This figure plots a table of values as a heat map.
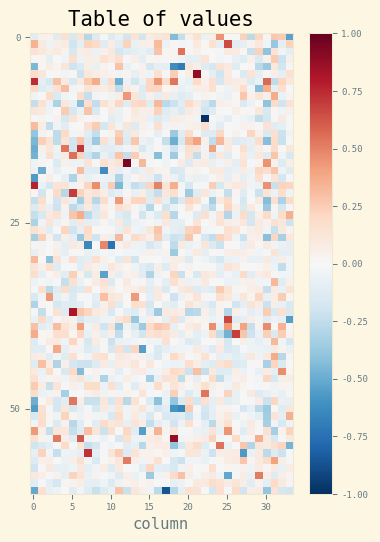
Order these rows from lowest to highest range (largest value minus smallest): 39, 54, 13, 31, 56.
31, 13, 39, 54, 56
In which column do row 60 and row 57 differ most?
12
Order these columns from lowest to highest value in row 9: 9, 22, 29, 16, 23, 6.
6, 23, 22, 29, 9, 16
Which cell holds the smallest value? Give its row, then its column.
11, 22
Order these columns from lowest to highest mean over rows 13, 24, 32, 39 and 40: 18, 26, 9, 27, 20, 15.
9, 18, 15, 20, 26, 27
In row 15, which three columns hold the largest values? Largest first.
6, 4, 23
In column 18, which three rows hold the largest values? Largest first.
54, 6, 20
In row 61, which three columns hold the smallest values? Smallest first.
17, 0, 30
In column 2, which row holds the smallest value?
30
